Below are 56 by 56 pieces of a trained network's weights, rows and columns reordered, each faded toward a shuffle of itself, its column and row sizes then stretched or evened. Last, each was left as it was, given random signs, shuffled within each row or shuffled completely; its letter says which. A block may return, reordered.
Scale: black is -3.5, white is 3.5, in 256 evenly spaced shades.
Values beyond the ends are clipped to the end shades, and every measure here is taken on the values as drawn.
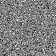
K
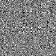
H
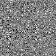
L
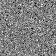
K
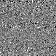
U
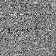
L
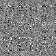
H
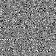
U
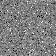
K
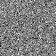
K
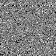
U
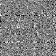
H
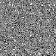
H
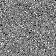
K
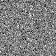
K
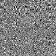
H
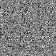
L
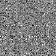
L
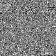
U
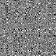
H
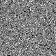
K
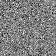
K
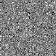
L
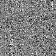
H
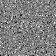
U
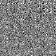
L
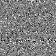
U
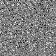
U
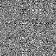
H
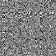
H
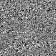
U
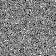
K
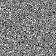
U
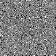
L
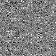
H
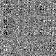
H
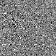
L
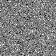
K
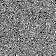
K
